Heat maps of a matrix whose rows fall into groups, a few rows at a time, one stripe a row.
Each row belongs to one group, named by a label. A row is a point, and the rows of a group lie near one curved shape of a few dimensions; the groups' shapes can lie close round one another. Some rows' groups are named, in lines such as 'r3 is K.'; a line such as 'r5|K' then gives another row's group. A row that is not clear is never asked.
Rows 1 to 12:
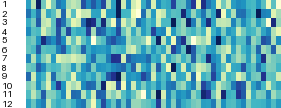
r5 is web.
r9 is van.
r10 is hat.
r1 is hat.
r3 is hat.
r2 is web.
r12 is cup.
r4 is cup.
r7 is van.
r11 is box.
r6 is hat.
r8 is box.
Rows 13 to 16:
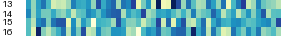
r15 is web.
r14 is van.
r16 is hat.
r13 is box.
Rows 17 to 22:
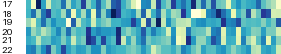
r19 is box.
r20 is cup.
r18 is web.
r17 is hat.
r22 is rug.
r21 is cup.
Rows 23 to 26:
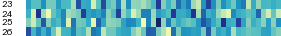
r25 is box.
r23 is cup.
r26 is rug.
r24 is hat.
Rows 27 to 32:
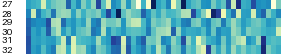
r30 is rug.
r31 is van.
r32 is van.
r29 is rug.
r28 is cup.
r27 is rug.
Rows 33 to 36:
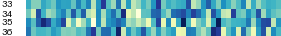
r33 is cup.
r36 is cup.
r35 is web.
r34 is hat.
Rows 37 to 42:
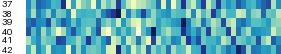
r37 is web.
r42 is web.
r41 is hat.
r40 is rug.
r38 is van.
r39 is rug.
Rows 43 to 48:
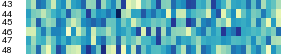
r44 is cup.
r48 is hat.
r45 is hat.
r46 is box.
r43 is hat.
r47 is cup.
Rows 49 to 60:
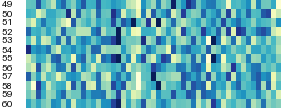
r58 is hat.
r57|rug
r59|hat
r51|box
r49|hat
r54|rug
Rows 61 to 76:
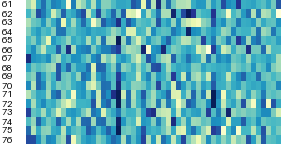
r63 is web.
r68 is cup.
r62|hat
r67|rug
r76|van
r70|cup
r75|cup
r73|rug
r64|hat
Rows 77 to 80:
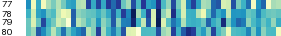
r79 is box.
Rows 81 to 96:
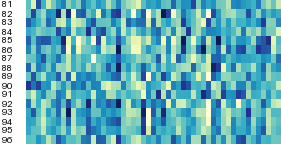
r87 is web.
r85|web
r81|hat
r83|van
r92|cup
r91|box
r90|rug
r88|cup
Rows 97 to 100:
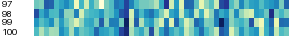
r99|cup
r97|web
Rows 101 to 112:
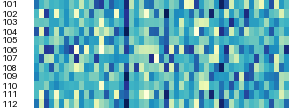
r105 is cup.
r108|cup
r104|cup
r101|cup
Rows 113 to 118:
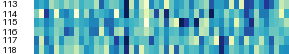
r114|hat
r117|cup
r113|web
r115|box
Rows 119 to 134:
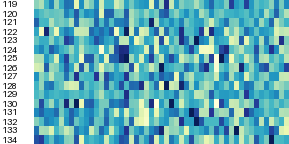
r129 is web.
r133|rug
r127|cup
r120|cup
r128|box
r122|hat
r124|web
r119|box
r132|hat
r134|van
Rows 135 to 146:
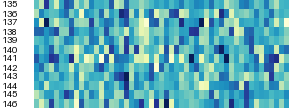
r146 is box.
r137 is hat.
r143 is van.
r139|box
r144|web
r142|van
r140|cup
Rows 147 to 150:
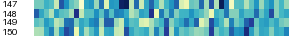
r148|van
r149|box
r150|box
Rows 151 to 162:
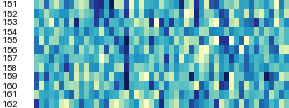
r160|cup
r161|hat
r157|web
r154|cup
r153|van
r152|cup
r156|web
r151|hat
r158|box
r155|cup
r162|rug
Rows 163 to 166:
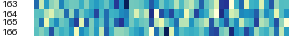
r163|cup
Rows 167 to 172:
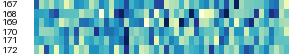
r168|web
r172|hat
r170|cup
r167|rug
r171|van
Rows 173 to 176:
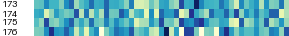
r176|web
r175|hat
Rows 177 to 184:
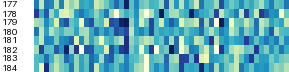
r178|rug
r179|van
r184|hat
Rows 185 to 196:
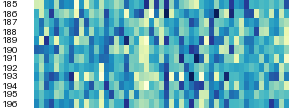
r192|cup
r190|rug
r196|web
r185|box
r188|rug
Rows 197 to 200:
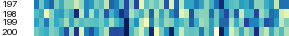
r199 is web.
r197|cup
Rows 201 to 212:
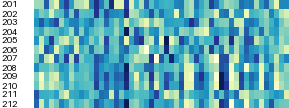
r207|van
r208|cup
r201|hat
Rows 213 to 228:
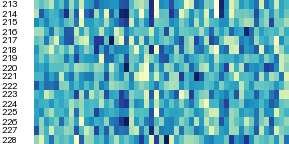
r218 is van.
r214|van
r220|web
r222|rug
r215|van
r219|cup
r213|van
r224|web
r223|rug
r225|van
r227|van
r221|hat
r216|box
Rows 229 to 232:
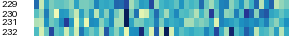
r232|box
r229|van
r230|web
